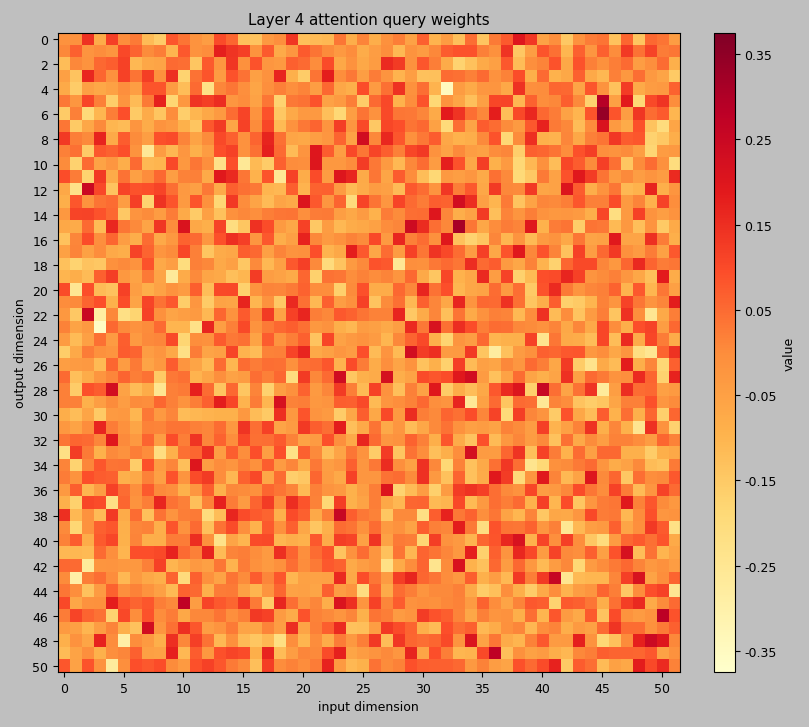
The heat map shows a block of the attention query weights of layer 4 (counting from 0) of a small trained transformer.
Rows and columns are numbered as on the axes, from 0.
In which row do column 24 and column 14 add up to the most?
11
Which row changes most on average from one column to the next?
28
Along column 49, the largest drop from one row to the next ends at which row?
25
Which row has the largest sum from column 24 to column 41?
17
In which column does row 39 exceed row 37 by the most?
4
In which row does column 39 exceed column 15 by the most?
15
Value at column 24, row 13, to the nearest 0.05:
-0.2
